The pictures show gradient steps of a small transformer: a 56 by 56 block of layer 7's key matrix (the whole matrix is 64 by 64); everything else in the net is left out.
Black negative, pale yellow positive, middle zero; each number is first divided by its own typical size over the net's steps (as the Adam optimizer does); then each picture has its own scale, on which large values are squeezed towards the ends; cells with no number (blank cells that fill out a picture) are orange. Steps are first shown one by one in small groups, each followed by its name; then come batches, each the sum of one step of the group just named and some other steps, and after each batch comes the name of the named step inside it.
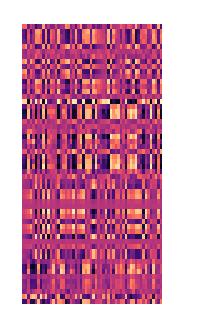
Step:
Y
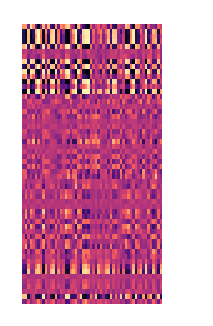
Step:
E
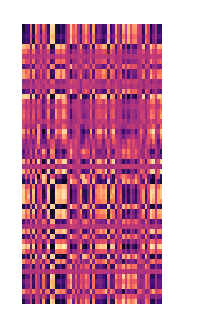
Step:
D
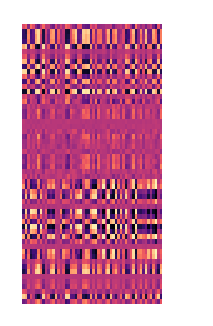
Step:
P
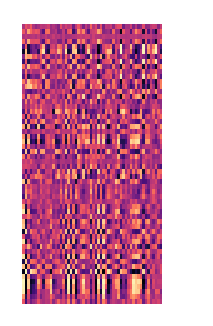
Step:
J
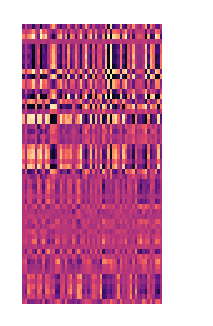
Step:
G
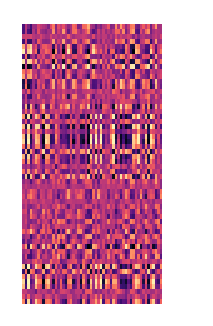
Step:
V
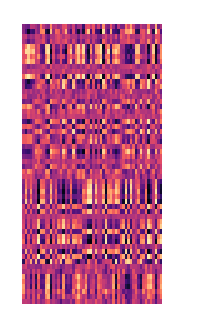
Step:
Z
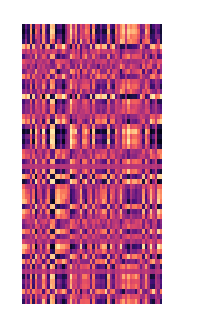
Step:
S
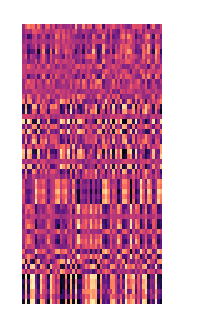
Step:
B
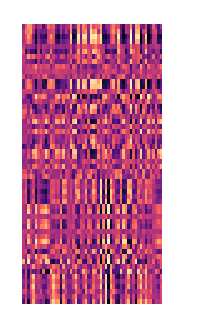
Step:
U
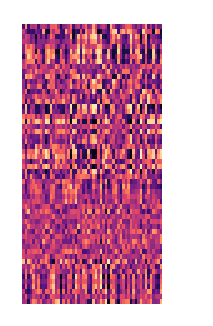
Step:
U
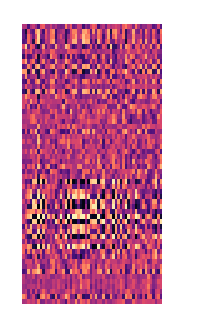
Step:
P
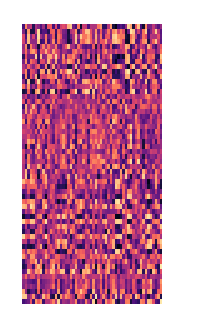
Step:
E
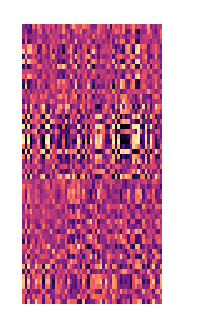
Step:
V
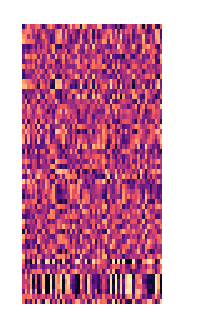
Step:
J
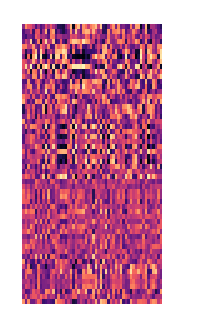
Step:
Y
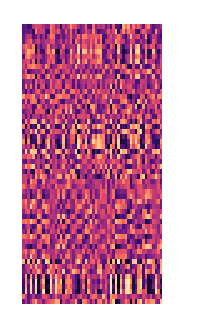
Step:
U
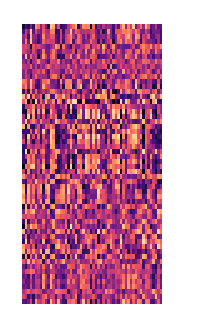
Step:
S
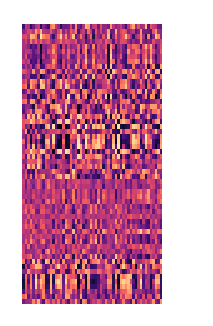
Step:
G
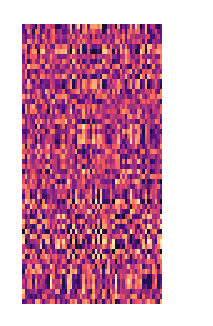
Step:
J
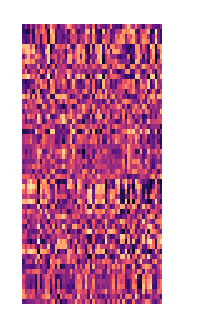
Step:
Z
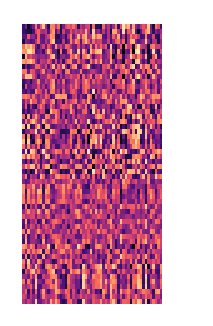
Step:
V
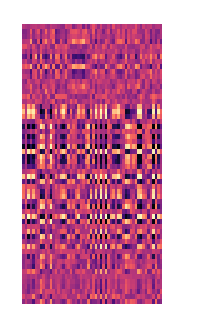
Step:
S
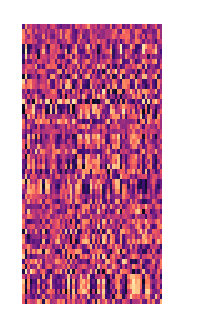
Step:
J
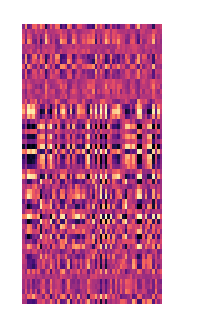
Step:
Y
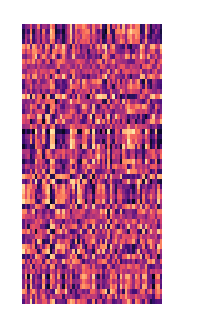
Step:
S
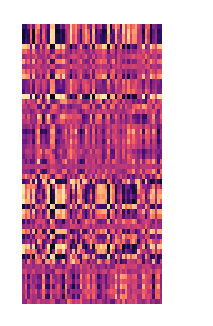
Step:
D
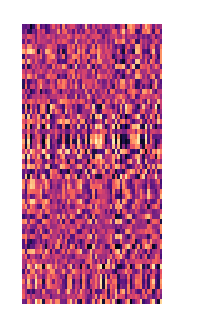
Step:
V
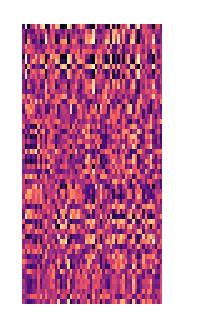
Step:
Y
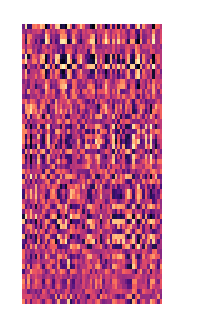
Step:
V
